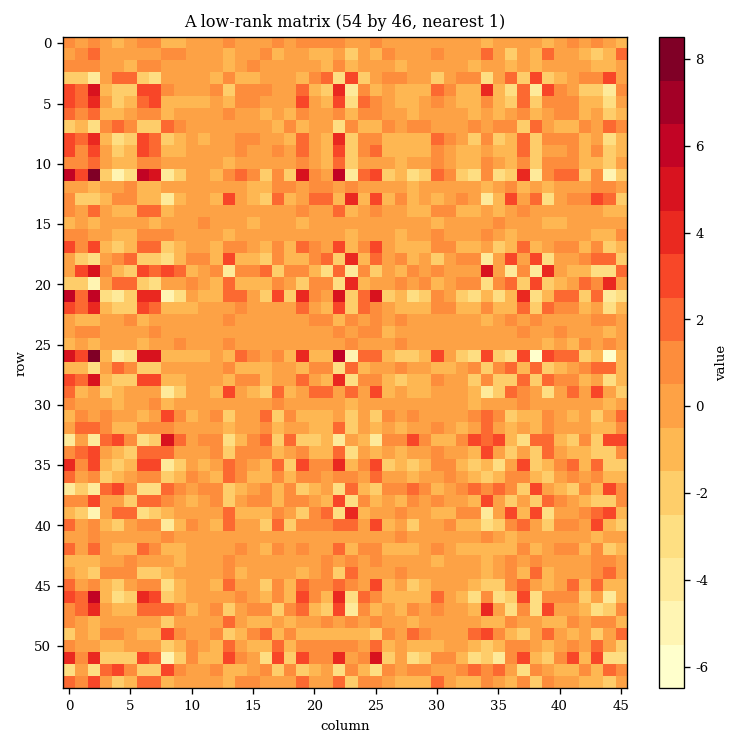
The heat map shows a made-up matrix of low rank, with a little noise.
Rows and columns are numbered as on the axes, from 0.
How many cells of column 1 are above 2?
3
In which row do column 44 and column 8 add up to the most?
33
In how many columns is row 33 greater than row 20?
19
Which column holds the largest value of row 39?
23
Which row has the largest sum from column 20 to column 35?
37
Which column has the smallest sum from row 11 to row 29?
8
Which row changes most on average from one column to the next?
11
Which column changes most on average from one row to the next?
2
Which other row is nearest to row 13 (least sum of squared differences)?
18
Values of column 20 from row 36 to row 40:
1 -1 0 1 1
